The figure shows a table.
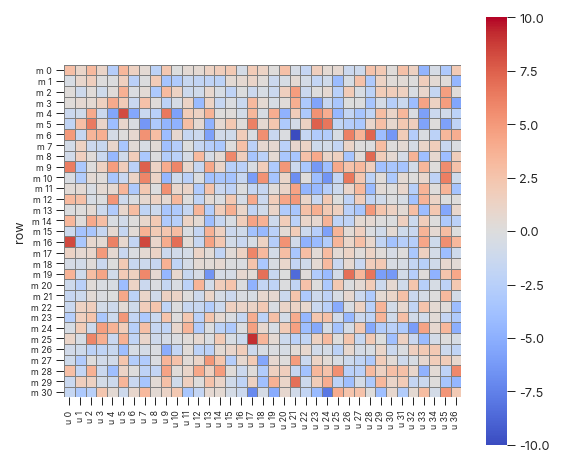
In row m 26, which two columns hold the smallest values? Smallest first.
u 9, u 5
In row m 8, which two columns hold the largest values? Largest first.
u 28, u 15
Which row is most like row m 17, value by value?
m 14
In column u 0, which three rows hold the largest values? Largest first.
m 16, m 9, m 6
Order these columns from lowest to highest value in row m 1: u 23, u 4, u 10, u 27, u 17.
u 10, u 23, u 4, u 17, u 27
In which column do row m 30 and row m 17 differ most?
u 17
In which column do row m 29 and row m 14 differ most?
u 21
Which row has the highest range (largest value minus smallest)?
m 6
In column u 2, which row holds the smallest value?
m 15
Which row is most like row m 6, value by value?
m 19
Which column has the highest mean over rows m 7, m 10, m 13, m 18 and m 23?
u 29
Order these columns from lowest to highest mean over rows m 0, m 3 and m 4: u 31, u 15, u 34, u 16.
u 16, u 34, u 15, u 31
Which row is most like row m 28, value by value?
m 0
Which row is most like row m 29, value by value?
m 23
